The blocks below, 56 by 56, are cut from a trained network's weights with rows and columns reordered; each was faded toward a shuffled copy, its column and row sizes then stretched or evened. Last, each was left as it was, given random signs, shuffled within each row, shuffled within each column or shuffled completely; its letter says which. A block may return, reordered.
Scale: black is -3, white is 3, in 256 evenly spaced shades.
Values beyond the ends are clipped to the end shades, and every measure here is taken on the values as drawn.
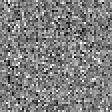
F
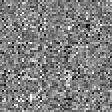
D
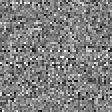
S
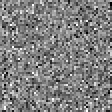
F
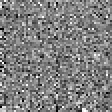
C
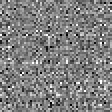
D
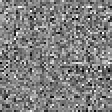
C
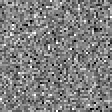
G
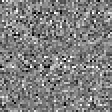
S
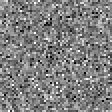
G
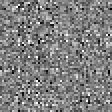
C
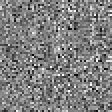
C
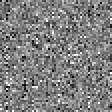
F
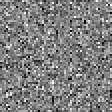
F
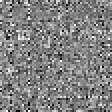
C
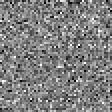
S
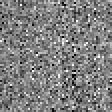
F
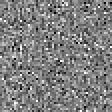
F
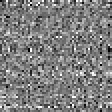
D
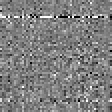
D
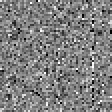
F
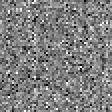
F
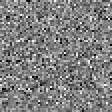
S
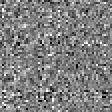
D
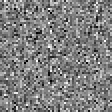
F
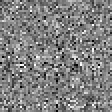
C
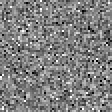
G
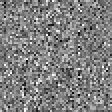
F
